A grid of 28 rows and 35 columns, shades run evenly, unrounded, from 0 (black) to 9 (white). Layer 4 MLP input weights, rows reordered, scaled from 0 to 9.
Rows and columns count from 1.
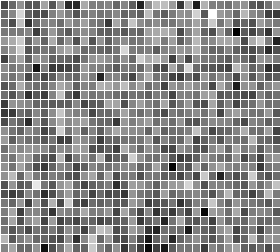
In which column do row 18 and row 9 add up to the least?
23
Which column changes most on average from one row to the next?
34
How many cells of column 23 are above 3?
22
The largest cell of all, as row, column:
2, 27
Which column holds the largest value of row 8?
24
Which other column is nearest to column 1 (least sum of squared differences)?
12
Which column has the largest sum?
3
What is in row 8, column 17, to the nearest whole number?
4
